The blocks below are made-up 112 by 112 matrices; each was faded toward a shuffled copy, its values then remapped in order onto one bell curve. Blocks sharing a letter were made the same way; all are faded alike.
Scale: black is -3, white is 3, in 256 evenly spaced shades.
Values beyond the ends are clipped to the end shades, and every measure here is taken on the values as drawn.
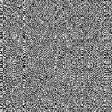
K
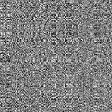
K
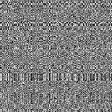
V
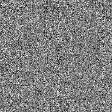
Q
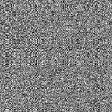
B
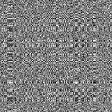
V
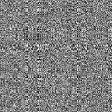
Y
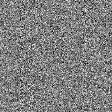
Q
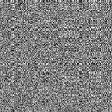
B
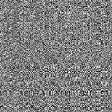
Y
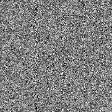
Q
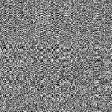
B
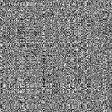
K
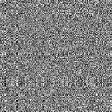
B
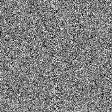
Q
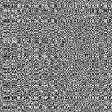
V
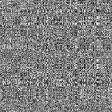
K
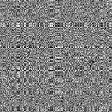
V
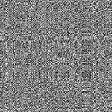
K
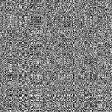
Y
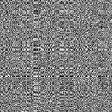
V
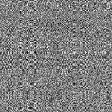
B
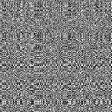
V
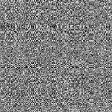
Y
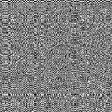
V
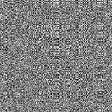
B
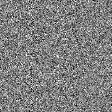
Q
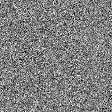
Q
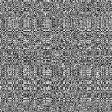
V
